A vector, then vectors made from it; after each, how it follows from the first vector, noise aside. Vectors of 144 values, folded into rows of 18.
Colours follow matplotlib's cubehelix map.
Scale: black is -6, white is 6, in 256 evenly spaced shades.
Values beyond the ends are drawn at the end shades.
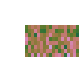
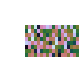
reversed, scaled up.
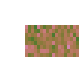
reversed, negated, shrunk.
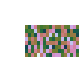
scaled up.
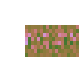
wrapped around, negated, partly zeroed.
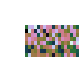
reversed, scaled up.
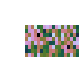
reversed, scaled up.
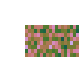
sign-scrambled.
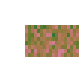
reversed, negated, shrunk.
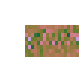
wrapped around, negated, partly zeroed.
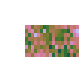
sign-scrambled.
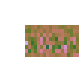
wrapped around, negated, partly zeroed.
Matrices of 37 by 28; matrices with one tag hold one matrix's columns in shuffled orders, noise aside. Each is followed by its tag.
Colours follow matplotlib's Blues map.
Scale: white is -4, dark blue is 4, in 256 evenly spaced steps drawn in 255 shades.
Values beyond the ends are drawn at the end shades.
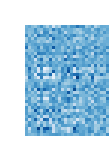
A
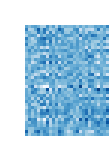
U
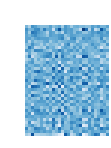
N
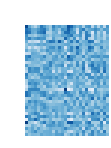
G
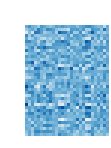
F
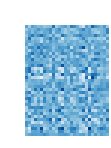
A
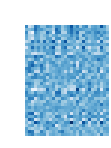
G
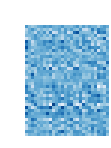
F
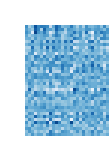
G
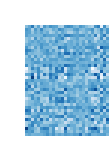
A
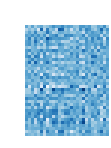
U
